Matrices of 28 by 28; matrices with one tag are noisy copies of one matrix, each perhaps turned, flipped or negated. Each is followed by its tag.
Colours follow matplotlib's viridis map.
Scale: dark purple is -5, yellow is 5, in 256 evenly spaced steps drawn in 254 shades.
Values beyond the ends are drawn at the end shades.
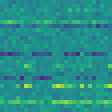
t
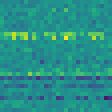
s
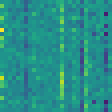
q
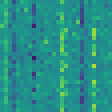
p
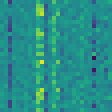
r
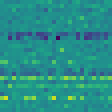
s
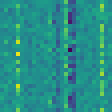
r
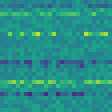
p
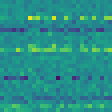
p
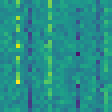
p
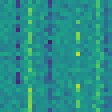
p
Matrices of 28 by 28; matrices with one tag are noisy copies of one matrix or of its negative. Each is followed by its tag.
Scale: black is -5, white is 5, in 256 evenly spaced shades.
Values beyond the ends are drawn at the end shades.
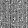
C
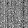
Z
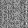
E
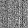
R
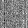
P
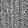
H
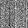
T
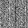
T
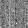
T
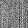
R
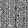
T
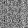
Z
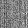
P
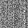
E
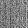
C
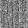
H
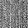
C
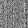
E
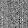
R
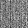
C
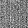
C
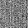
C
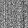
Z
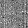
P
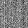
Z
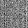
P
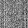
P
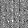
H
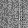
R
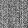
R
